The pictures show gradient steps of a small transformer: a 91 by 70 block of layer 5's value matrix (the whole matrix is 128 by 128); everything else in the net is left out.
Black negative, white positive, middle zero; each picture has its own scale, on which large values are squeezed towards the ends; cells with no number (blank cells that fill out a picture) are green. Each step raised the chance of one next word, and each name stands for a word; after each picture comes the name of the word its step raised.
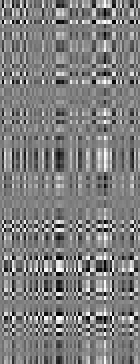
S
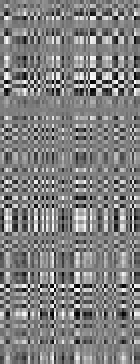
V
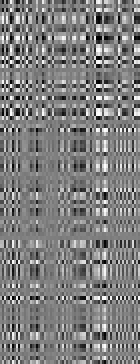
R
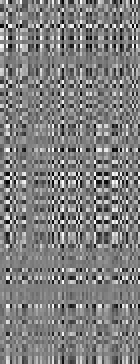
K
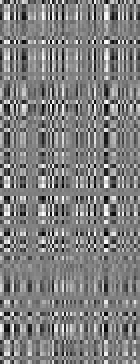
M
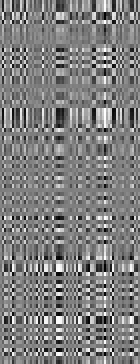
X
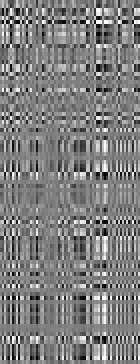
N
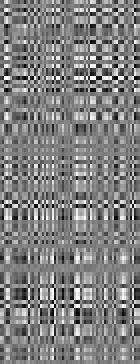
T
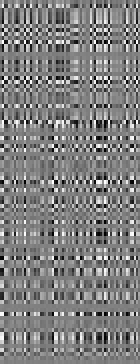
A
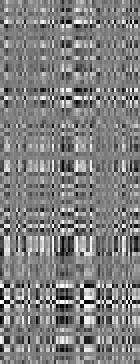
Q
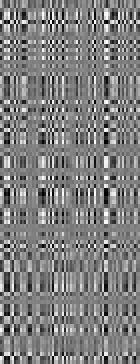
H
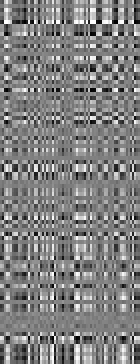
N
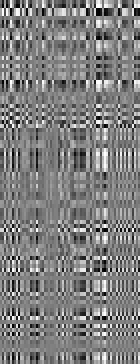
S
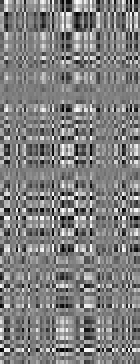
X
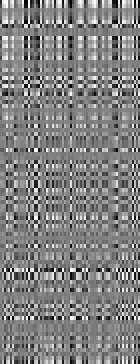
K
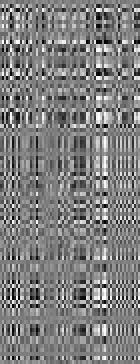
T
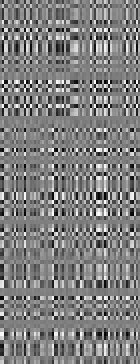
R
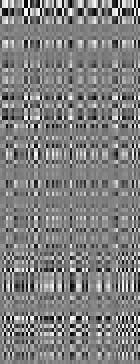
S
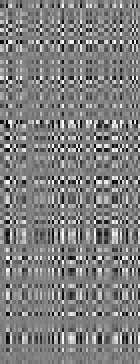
A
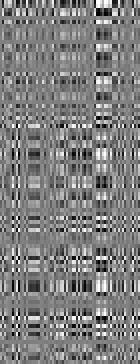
S
